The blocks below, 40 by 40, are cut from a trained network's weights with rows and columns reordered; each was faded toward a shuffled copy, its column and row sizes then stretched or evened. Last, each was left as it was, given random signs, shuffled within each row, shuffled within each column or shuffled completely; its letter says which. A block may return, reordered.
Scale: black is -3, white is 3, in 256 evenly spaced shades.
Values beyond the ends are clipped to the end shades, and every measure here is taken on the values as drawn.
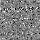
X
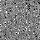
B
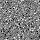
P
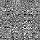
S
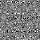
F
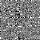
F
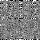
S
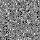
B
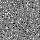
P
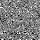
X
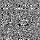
F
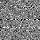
X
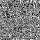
X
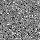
P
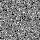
P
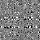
S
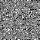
X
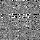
F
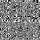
S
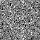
B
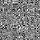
S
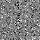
B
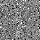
B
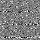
X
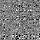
F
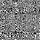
F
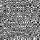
S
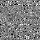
X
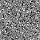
B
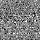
X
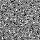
P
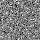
P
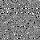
X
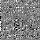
F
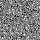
P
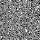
B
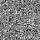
F
